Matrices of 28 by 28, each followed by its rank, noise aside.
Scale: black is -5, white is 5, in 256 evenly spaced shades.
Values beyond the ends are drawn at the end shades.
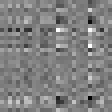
two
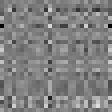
two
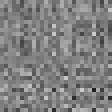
three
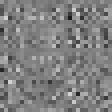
four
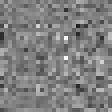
four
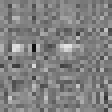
three
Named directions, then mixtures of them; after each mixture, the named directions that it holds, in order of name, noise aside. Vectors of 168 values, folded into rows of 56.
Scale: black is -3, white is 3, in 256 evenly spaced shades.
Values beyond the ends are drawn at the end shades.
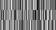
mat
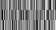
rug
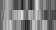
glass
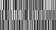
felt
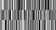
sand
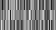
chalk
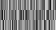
rug.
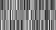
chalk.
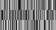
rug, sand.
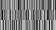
chalk, rug, sand.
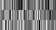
glass, sand.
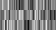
chalk, glass, sand.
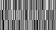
felt, rug.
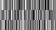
sand.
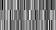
chalk, felt.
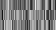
glass, rug.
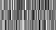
sand.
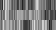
felt, glass.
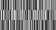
chalk, felt, mat.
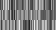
chalk, felt, glass.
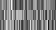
felt, glass, mat.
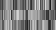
glass, rug, sand.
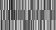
chalk, felt.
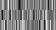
rug, sand.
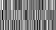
felt, rug, sand.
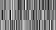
chalk, rug, sand.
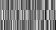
rug.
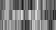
glass.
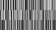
felt, rug, sand.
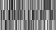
chalk, felt, sand.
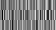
mat, rug.
